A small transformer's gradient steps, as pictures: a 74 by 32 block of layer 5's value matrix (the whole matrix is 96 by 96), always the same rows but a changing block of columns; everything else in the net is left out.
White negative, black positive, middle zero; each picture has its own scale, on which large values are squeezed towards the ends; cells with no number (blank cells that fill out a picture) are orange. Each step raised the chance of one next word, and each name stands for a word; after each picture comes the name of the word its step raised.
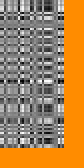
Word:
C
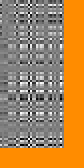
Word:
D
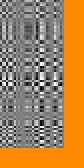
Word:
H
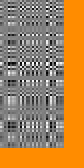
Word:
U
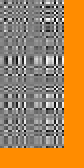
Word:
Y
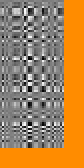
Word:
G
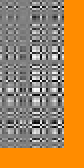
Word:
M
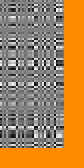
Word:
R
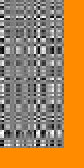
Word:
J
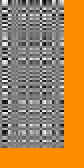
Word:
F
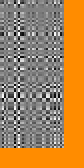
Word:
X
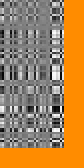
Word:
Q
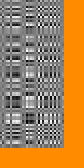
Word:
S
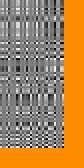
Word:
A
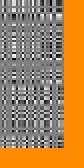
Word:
F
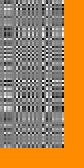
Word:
X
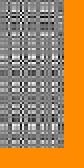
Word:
U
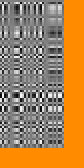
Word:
X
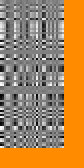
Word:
A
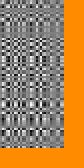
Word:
R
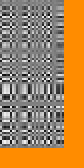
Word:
S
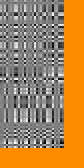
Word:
S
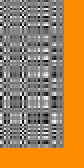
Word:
S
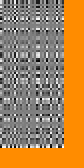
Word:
C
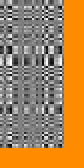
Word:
Y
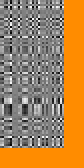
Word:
C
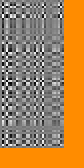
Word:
H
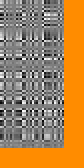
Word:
F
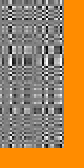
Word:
Y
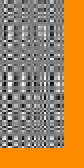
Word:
D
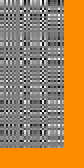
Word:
F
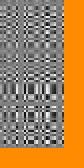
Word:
S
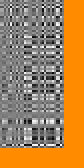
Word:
A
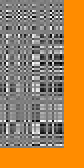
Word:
U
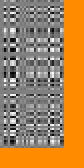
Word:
J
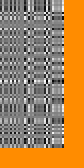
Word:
C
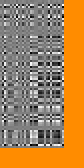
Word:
H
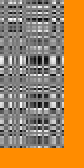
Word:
Y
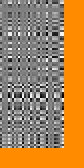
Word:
X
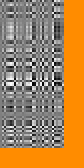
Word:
H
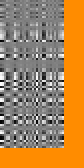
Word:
M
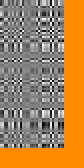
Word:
G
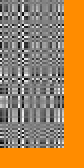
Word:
S
